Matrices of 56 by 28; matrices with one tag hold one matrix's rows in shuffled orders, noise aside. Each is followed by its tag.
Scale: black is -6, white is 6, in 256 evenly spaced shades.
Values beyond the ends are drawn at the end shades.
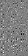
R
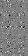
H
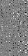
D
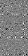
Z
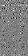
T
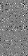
Z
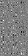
R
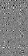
T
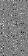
R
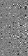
D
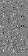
R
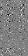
H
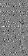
T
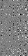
D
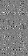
T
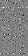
T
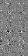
H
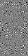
Z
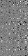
D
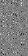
R
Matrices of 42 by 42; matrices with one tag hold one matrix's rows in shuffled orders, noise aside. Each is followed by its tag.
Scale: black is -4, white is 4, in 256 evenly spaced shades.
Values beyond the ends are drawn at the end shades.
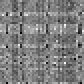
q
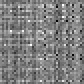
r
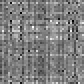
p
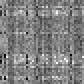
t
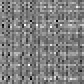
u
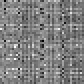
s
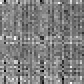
s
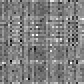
p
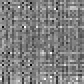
u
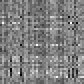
p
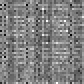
t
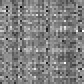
q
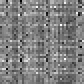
q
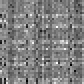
t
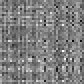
r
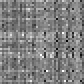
r
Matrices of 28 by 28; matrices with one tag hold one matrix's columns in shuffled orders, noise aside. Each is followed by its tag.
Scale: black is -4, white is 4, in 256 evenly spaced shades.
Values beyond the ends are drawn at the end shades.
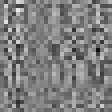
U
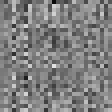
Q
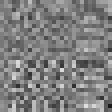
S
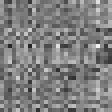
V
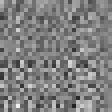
S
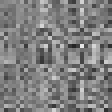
V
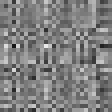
V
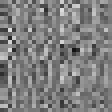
U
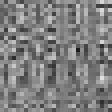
U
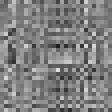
V
